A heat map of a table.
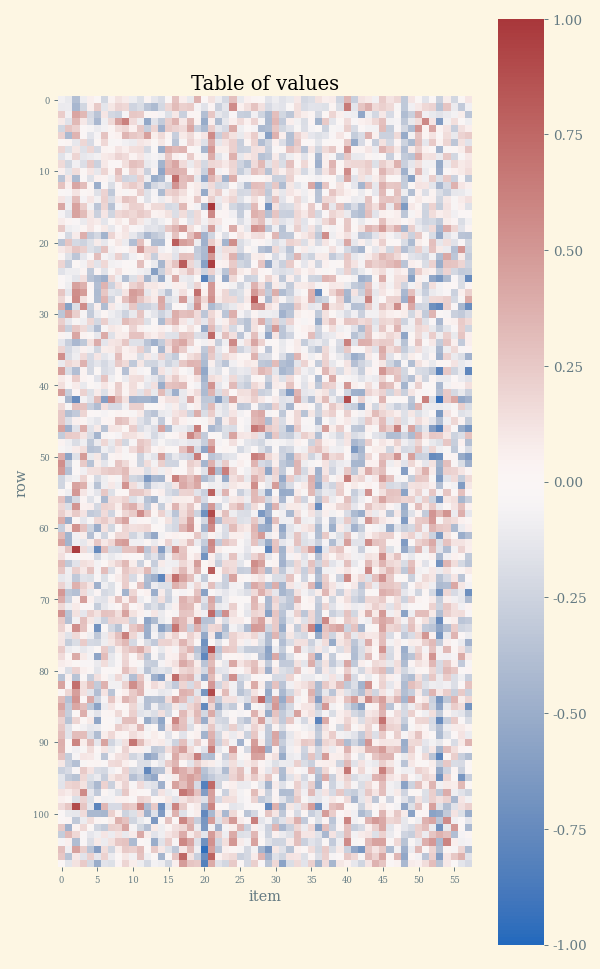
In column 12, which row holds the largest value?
5
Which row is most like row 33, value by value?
55
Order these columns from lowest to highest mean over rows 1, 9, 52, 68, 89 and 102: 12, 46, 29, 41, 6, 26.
29, 12, 26, 41, 6, 46
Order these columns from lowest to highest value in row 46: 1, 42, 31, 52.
52, 1, 42, 31
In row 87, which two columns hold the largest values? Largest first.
45, 16
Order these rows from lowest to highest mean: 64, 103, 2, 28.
2, 64, 103, 28
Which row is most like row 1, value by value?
34
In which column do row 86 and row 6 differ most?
49
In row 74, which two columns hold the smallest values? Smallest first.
36, 5
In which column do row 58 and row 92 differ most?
21
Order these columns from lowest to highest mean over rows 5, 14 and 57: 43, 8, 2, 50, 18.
8, 18, 50, 43, 2
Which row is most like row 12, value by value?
68
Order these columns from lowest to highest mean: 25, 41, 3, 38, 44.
41, 25, 38, 44, 3
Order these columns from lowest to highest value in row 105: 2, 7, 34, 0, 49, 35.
7, 49, 34, 35, 0, 2
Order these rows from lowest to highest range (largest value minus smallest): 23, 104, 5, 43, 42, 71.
71, 43, 5, 104, 23, 42
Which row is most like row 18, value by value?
91
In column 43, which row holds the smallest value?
25
